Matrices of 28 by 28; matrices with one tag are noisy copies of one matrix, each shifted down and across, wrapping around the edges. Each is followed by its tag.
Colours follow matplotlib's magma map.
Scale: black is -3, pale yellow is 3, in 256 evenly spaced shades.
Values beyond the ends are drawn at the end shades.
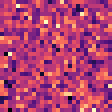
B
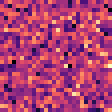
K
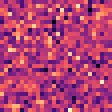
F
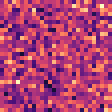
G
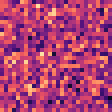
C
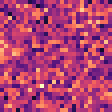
B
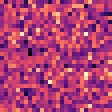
C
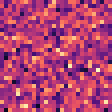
K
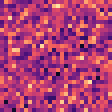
F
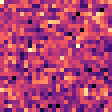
F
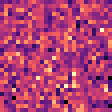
B
